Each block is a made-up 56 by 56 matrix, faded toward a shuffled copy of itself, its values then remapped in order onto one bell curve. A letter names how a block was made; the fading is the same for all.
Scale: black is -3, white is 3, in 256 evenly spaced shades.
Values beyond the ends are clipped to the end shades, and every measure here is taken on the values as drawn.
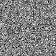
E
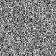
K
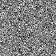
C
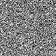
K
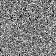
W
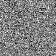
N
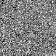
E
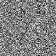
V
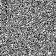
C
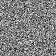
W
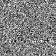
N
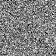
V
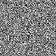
V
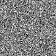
C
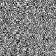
V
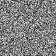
W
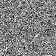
N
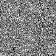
V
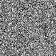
C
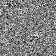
W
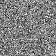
W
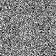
K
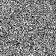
N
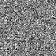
K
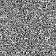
E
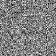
V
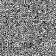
K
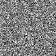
C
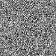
V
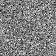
C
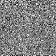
E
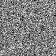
W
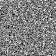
W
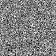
C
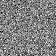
W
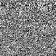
E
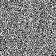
K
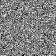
K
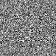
E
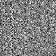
V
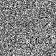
K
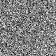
N
